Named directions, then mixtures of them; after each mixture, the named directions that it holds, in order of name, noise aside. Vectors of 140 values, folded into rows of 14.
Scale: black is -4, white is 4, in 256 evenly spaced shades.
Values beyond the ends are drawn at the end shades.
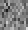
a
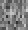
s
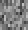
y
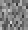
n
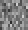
n.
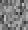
y.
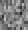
y.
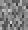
n.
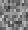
s, y.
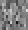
n, s.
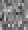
n, y.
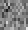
a.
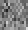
a.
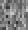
s.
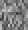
n, y.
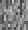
s, y.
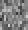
n, y.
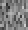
a, s.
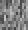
s, y.
